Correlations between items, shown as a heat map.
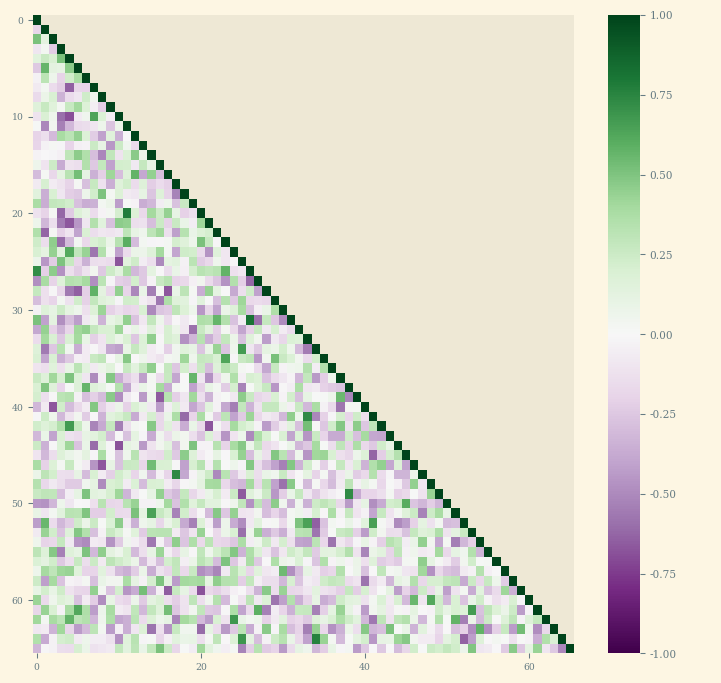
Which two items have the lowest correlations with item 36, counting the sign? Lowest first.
54, 63
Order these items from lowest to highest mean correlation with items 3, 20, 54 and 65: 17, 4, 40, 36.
36, 40, 4, 17
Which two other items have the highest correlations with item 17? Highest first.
47, 54
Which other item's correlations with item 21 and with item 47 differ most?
57
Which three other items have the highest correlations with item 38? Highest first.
49, 6, 1
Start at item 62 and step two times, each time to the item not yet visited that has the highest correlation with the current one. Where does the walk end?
4
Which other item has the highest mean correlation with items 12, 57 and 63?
3
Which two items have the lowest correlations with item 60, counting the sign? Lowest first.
29, 8
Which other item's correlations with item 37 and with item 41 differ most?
62
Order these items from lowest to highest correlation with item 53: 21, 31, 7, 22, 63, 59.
63, 59, 7, 22, 31, 21
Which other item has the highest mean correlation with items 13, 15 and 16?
65
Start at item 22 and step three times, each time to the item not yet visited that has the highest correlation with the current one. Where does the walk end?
0
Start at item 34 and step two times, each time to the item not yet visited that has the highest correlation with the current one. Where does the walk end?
25
